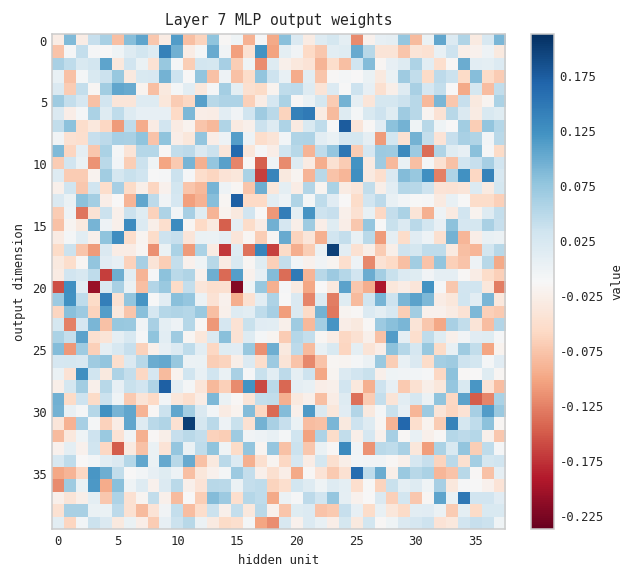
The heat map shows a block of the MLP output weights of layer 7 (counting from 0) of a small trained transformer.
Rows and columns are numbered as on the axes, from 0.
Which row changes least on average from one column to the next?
39
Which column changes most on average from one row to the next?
17
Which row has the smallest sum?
20
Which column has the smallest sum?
21
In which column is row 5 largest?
12
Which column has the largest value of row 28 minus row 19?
4
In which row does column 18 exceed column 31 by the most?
33
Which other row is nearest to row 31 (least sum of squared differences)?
27
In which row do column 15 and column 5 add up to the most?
19
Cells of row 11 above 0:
18
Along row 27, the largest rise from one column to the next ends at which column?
2
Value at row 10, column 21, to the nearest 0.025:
-0.025
